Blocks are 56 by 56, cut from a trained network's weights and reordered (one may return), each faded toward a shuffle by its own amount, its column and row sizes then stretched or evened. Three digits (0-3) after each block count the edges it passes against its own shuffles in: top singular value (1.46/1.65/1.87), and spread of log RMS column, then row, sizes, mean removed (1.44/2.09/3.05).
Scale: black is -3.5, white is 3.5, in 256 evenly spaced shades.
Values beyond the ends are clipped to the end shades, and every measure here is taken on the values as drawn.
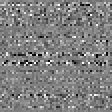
0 0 3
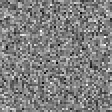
1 0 0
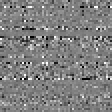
1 1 3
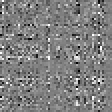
1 3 2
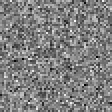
1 0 0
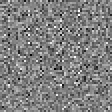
3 1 1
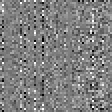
3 3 0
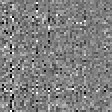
2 2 1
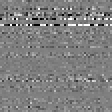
3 0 3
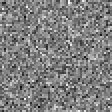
0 0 0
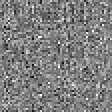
2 2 0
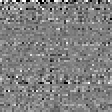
1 0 3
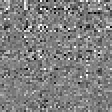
2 2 2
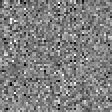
2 1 0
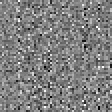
2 2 0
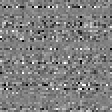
0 1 3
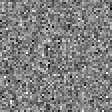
0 1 0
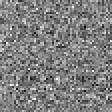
3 0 1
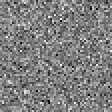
0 0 0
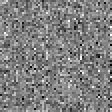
1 2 0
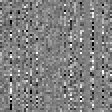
2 3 0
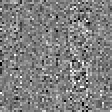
0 2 0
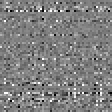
0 1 3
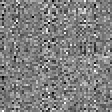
3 2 0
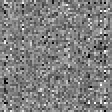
1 2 0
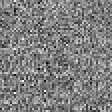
3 0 0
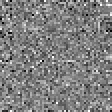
1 1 1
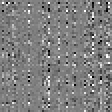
1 3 1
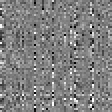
3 3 1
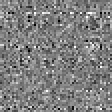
2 1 2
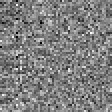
1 1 0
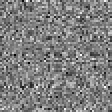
3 0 2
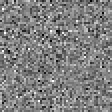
0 1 1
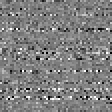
0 0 3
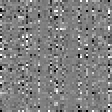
1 3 2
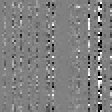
3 3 0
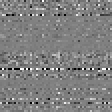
3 0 3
